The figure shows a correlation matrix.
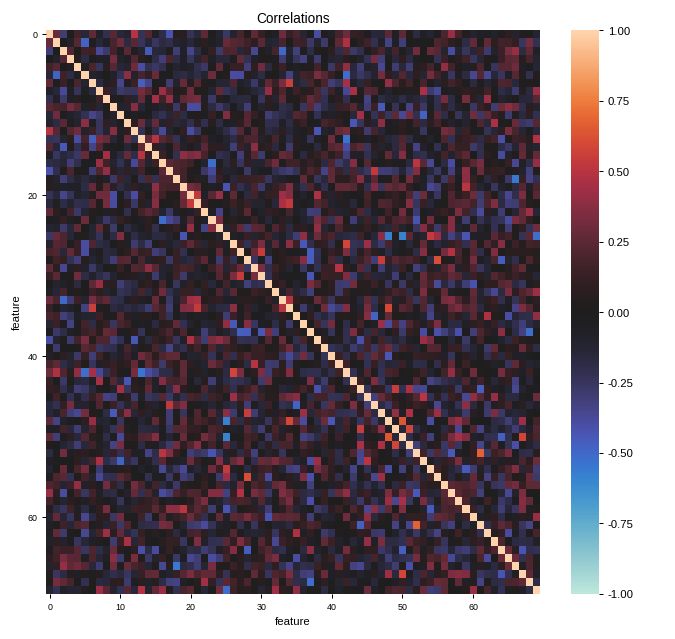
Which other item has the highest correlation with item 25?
54
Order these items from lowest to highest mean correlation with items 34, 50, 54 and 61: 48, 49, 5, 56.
49, 56, 5, 48
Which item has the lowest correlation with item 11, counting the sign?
43
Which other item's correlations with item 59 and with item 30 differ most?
19
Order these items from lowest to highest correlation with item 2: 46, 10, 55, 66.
10, 46, 55, 66
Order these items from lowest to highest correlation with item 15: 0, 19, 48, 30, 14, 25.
30, 25, 0, 14, 48, 19
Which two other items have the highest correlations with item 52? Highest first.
61, 16
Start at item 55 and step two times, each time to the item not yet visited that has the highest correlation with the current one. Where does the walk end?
47
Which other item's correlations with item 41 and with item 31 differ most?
29
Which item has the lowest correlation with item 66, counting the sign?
18
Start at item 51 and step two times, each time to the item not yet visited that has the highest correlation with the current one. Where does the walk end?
44
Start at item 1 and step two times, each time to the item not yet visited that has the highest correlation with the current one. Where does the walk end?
26
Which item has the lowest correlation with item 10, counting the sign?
53
